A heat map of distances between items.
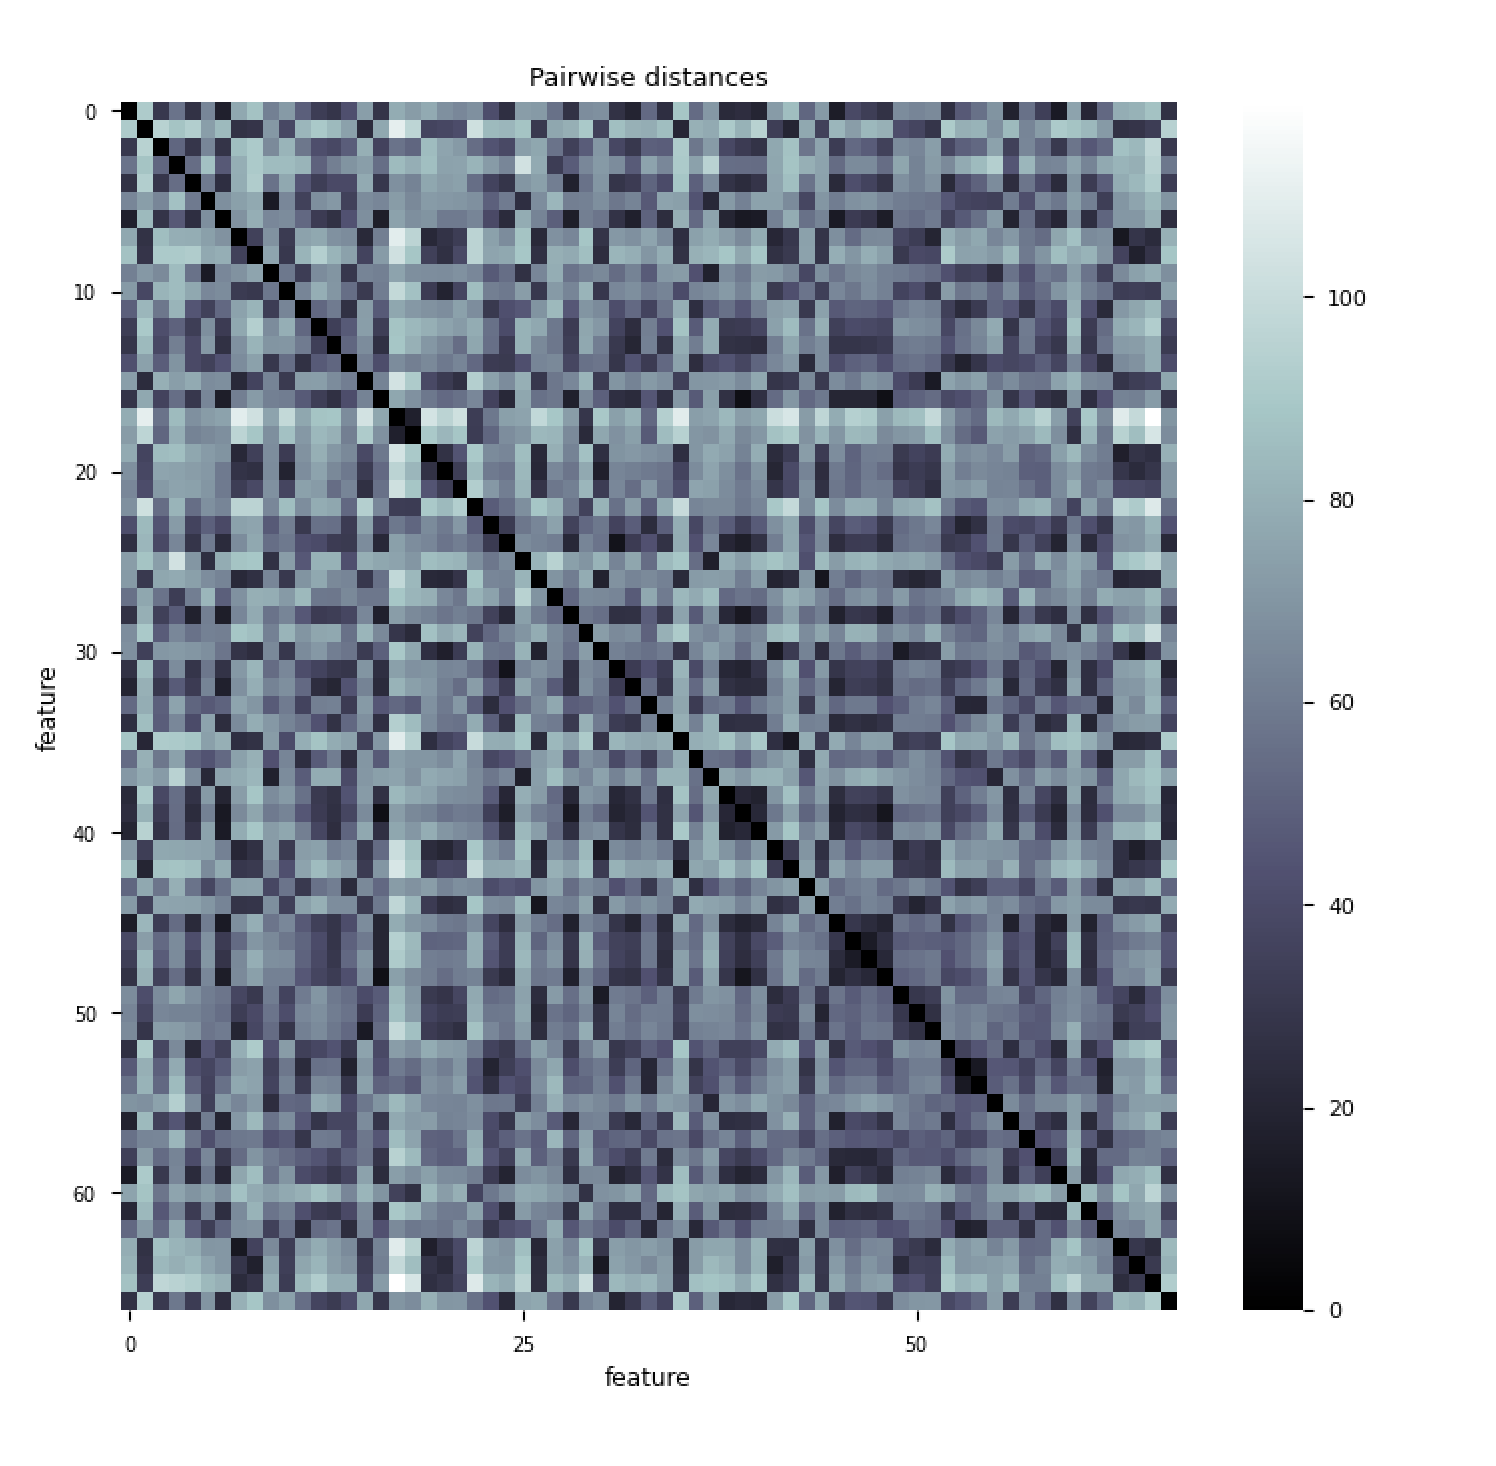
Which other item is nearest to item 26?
44
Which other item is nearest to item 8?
64
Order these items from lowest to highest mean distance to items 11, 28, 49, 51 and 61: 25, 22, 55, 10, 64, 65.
10, 64, 55, 65, 25, 22
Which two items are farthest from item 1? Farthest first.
17, 22
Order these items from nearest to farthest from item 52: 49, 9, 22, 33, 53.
53, 9, 33, 22, 49
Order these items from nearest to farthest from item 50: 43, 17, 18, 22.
43, 18, 22, 17
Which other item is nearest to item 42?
35
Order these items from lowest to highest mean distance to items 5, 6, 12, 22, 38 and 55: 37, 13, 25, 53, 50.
53, 13, 37, 25, 50
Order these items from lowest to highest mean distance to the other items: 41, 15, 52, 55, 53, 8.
53, 52, 41, 15, 55, 8
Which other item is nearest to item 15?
51
